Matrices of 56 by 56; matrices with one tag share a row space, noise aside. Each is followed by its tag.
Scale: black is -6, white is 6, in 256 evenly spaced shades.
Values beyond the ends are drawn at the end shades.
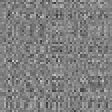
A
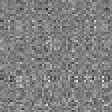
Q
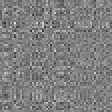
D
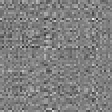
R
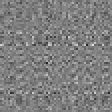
Q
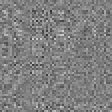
D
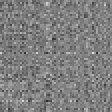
R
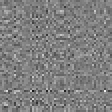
D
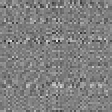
A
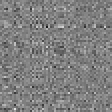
D
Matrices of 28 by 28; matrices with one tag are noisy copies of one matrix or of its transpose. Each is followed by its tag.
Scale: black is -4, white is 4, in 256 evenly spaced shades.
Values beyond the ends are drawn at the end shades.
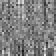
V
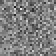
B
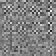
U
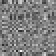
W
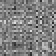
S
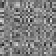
W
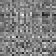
S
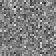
B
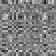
W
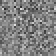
B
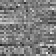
V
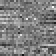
V
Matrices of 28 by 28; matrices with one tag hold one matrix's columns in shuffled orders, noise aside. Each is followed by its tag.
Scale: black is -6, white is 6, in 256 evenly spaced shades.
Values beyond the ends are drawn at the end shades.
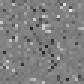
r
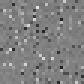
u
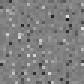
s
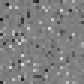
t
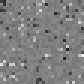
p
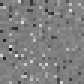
p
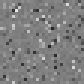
r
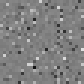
u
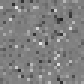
t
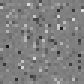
r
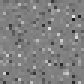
s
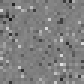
t
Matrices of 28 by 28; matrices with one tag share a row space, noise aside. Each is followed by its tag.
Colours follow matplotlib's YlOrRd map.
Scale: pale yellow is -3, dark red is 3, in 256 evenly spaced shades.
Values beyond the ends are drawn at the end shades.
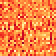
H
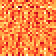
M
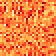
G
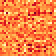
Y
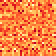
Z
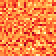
Y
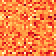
Y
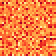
M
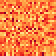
G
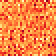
H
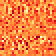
M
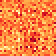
Z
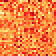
Z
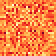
G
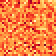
Y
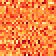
G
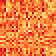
G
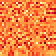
M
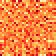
M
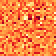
Y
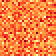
M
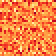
Z
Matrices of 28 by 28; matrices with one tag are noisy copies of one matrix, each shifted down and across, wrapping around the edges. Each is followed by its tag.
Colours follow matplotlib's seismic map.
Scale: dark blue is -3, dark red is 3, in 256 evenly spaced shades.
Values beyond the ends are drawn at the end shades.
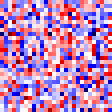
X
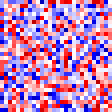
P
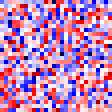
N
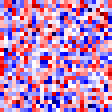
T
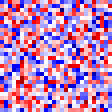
T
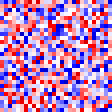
X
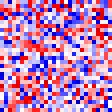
T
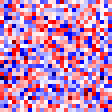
N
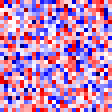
T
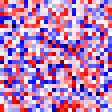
X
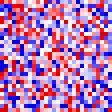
T
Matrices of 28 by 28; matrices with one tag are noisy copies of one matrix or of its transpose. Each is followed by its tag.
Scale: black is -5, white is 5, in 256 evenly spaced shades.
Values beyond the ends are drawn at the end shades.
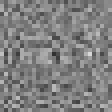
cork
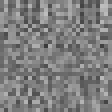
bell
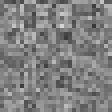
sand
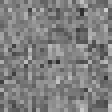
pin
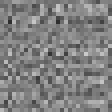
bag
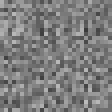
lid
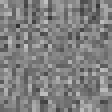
bell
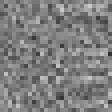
bag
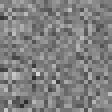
lid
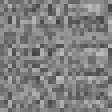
bag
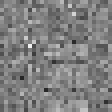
pin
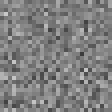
lid
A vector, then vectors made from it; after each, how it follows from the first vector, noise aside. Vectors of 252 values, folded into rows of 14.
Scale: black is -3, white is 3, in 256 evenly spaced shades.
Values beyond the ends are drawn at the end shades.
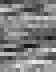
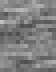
reversed, shrunk.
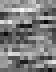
reversed.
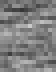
reversed, negated, shrunk.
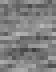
wrapped around, negated, shrunk.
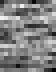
wrapped around.
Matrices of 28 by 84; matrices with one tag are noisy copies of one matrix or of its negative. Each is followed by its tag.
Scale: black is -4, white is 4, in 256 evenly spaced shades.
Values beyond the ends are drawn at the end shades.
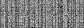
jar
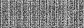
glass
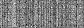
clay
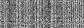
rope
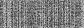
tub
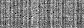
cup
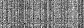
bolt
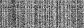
clay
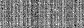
cup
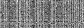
rope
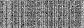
tub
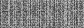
glass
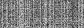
bolt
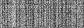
clay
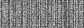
glass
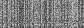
bolt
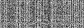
rope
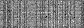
tub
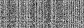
rope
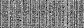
glass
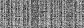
cup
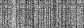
clay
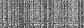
bolt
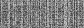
glass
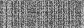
tub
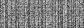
jar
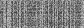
tub
